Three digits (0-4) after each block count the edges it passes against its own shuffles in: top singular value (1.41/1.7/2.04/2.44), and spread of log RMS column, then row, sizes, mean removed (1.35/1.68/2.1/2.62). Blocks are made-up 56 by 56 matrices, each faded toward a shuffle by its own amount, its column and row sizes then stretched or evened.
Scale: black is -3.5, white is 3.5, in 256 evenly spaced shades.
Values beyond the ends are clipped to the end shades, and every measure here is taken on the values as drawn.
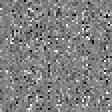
0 4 1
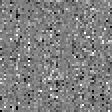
0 3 0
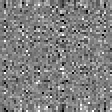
3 3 1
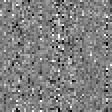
0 4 0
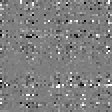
0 3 4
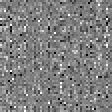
3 3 0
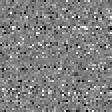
0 0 3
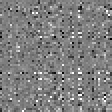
3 4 3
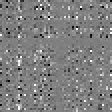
1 4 4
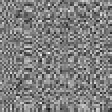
4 3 2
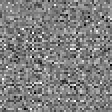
3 0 2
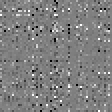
0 4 3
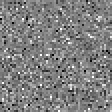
1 0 1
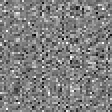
3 2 0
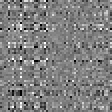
4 4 4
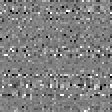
3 0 4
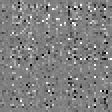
1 3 3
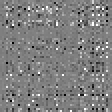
3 4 4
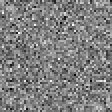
2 1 1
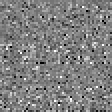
1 0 3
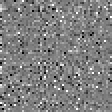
2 1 1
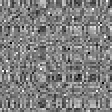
4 0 2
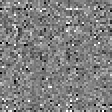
1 3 2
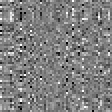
3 4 0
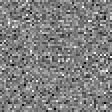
2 0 0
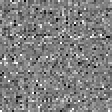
1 0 3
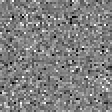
0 0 2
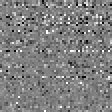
2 1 4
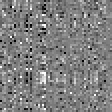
3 4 0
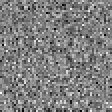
2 0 2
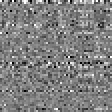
3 0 4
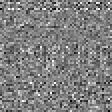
3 0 3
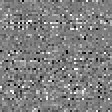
2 0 4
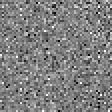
2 2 0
